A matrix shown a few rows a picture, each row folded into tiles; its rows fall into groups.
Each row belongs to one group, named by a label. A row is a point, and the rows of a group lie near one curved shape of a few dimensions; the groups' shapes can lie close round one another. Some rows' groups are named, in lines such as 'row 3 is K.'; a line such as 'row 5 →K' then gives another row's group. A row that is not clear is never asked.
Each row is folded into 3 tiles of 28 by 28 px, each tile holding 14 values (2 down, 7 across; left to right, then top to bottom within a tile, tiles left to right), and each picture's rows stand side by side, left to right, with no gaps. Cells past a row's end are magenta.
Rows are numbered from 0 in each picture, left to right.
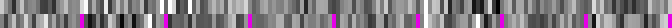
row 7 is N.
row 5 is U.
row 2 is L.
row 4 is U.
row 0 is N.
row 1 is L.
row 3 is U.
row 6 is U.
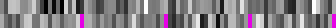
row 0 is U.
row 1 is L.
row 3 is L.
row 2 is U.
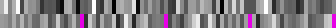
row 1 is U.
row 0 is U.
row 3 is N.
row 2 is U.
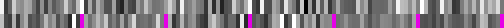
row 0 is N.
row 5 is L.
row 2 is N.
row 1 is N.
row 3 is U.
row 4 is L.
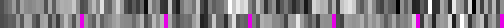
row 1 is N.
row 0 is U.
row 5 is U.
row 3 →N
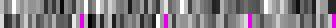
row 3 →U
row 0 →N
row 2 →N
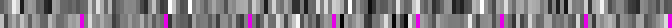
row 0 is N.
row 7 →N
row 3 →N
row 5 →L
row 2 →L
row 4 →N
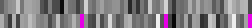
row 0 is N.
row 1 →N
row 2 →U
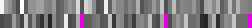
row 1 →L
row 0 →L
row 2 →U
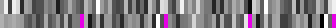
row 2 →U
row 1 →N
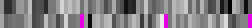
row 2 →U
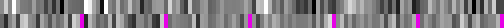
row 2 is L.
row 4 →U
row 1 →L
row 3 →N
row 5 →U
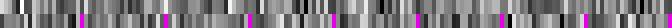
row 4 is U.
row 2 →L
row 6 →N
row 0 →L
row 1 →N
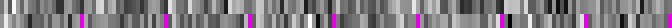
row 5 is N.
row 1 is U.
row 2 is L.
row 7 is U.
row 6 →N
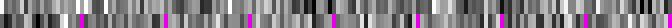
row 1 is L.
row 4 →L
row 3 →U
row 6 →U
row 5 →U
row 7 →U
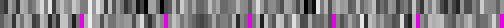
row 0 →U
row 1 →U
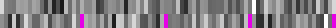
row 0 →N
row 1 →L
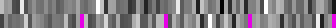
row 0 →L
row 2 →U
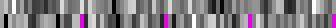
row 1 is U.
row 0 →N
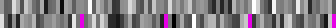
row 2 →N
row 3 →L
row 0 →N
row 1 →U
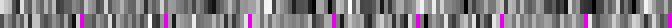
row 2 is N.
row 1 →L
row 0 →L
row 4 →N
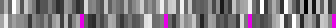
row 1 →L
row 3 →U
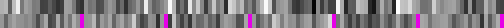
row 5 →U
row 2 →L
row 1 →L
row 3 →N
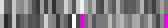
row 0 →N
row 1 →L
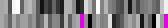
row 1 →N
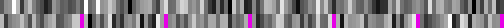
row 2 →U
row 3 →U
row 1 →N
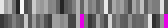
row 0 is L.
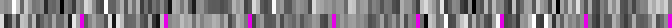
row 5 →N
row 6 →U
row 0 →N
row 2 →N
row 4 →U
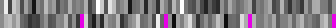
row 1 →N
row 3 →N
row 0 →U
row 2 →N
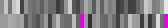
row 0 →U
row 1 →N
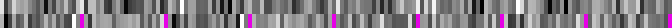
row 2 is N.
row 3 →L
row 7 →U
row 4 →N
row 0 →N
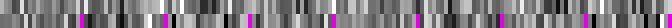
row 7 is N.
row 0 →L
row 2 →N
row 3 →N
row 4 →U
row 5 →U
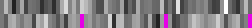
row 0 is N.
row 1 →L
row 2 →L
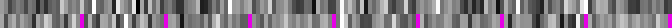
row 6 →N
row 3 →N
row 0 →N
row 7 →N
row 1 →U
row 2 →L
